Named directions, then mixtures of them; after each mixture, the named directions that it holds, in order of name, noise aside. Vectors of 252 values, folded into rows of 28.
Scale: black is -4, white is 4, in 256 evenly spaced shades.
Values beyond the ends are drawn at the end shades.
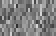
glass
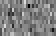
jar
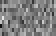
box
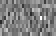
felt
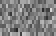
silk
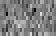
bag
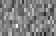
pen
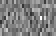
felt.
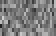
bag, box.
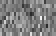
bag, felt.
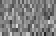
pen, silk.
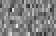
jar, pen.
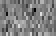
bag.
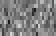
bag, box.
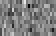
jar.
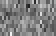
bag, glass, jar.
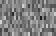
felt, jar.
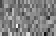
pen, silk.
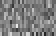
pen, silk.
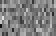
box.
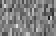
box, glass, pen.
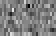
bag, jar, silk.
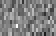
pen.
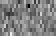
bag, glass, jar.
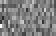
box.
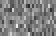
jar, pen.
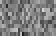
silk.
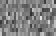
felt, silk.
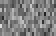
box, pen.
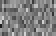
box.
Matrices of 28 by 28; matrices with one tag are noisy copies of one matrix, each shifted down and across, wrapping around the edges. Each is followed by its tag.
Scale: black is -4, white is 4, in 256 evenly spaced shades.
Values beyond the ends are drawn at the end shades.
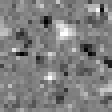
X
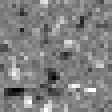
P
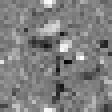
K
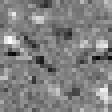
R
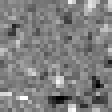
P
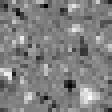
X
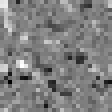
R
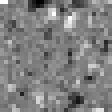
P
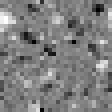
X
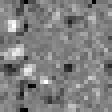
K
